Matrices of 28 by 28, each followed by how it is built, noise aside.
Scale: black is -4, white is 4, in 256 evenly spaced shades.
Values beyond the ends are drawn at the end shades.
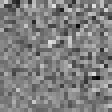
upper triangular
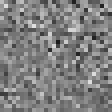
upper triangular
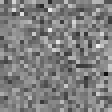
upper triangular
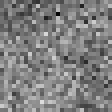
smooth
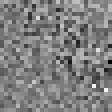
upper triangular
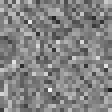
Toeplitz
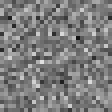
repeating columns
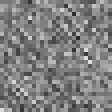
Toeplitz
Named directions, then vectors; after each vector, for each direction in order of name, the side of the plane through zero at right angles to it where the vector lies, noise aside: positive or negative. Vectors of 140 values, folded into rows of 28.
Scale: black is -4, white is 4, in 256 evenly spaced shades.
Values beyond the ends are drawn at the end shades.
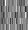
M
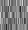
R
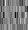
positive, negative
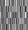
positive, positive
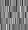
negative, negative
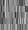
positive, negative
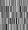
positive, positive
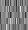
negative, negative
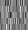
negative, negative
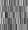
negative, positive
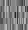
positive, negative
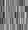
positive, negative
